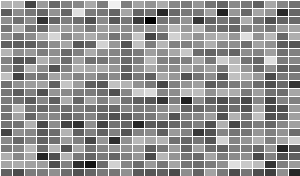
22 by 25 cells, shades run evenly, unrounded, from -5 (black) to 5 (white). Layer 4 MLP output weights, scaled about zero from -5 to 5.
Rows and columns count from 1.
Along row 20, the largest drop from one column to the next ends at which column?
4
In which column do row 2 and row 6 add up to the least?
24
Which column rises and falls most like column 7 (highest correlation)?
23
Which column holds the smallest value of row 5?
13
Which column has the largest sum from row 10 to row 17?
22
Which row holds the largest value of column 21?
5
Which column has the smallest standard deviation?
11
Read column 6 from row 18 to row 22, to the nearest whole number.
1 -2 2 0 -1
